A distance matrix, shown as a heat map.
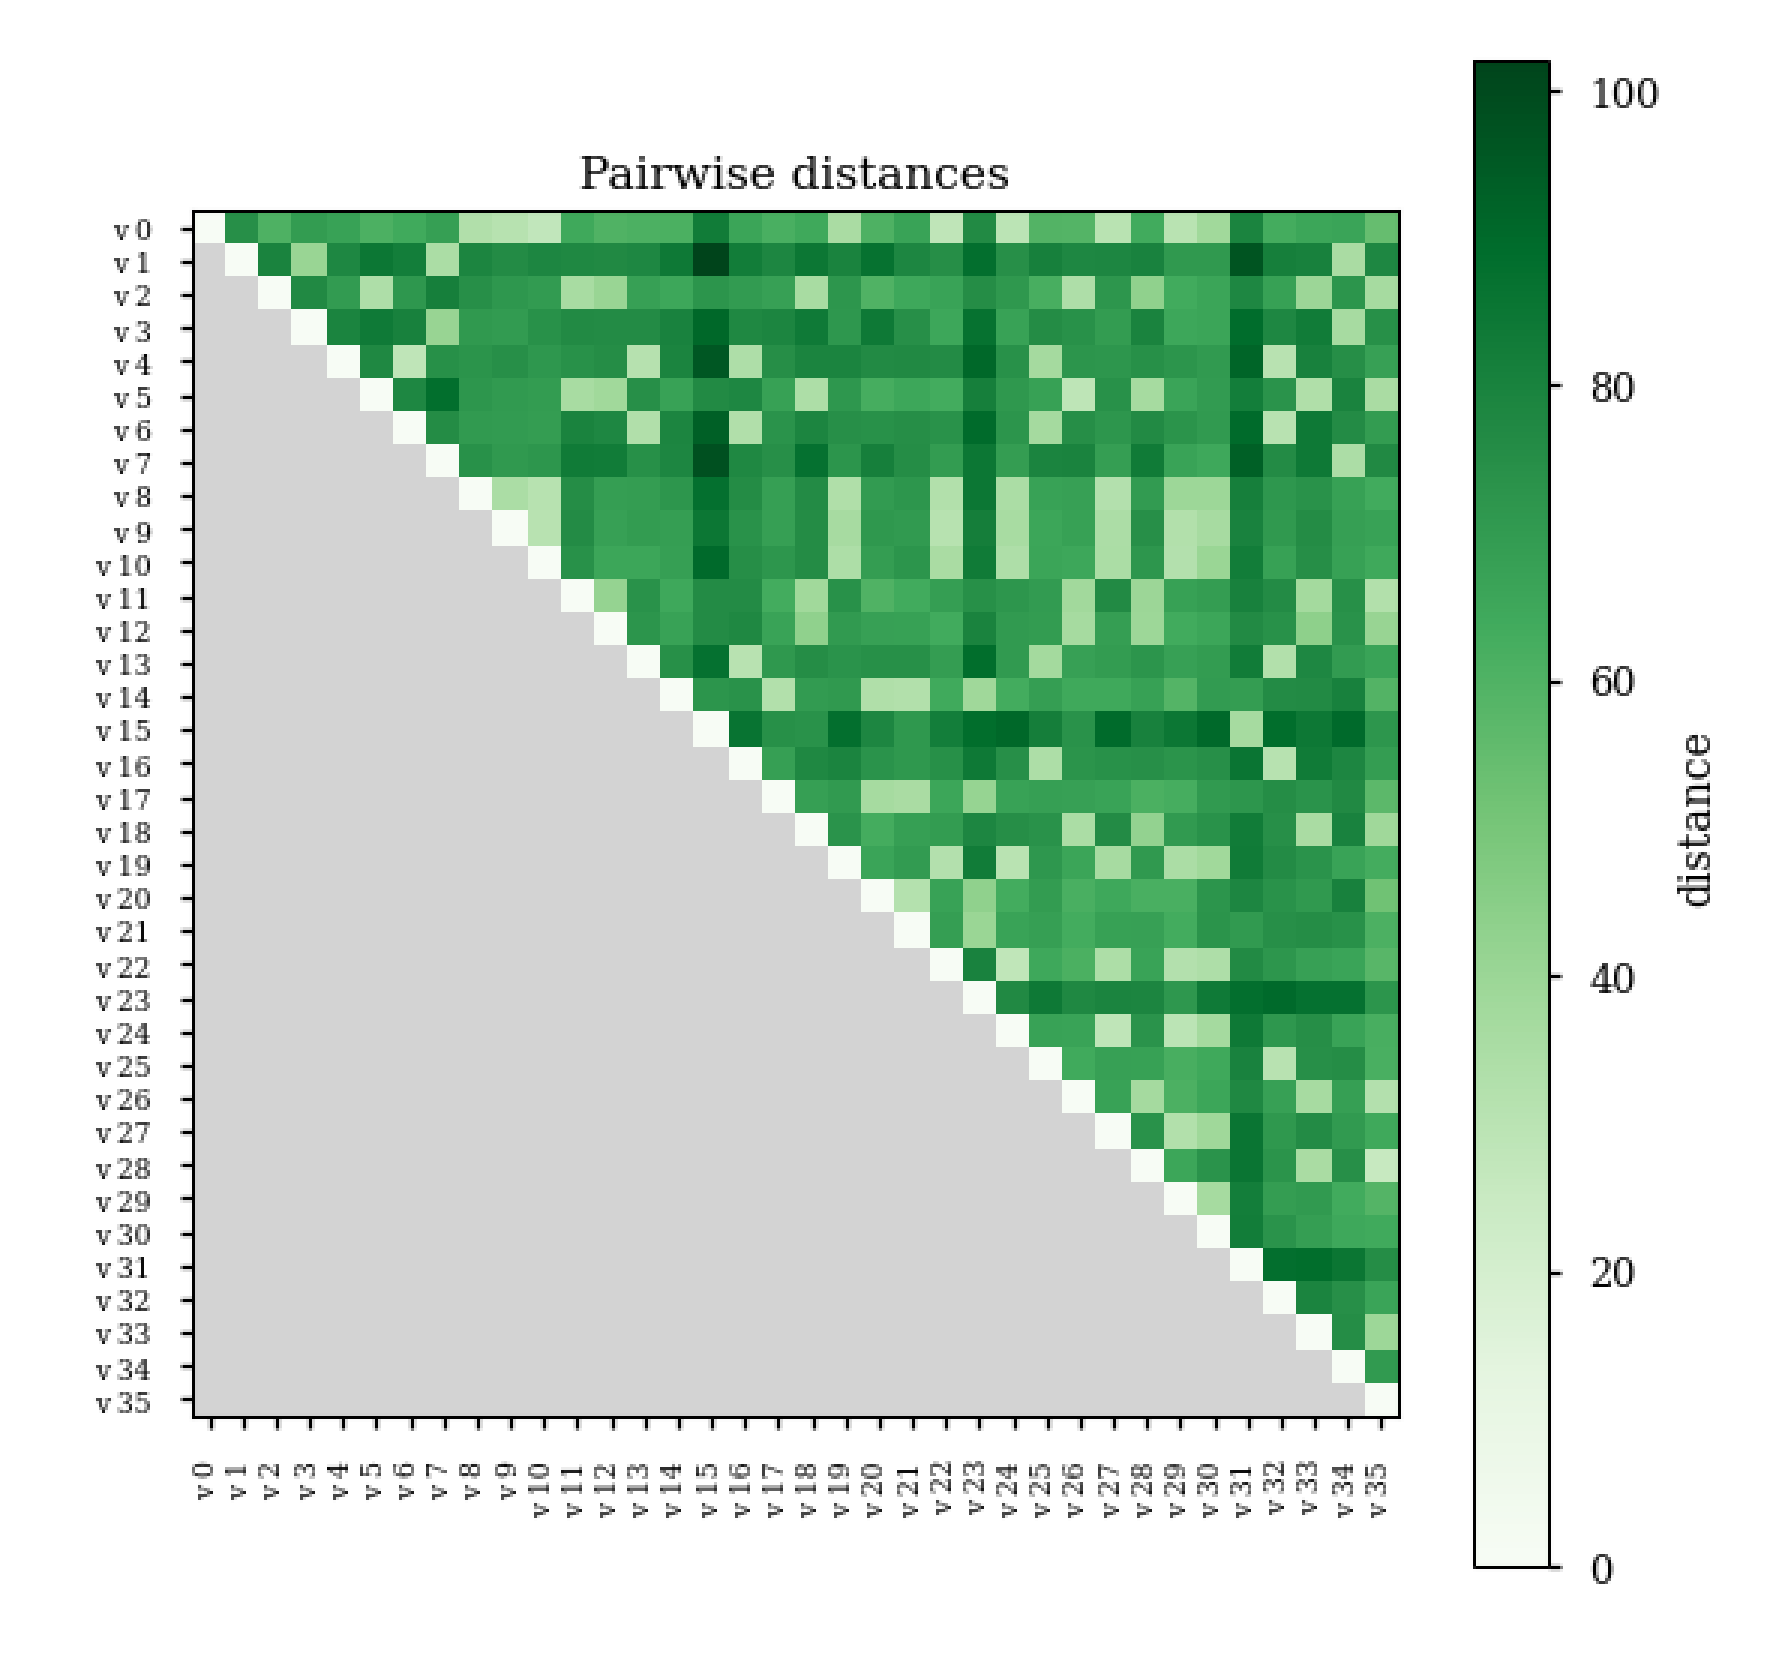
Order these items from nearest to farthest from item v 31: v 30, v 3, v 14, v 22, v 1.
v 14, v 22, v 30, v 3, v 1
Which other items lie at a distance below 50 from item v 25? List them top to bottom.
v 4, v 6, v 13, v 16, v 32
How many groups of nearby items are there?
6
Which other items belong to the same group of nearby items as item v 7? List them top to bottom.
v 1, v 3, v 34
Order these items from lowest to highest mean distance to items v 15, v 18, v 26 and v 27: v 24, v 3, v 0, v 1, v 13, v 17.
v 0, v 24, v 17, v 13, v 3, v 1
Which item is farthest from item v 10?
v 15
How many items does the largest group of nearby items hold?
10
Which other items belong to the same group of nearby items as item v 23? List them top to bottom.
v 14, v 17, v 20, v 21
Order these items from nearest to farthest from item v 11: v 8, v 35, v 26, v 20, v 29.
v 35, v 26, v 20, v 29, v 8
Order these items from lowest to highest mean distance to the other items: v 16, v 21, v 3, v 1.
v 21, v 16, v 3, v 1
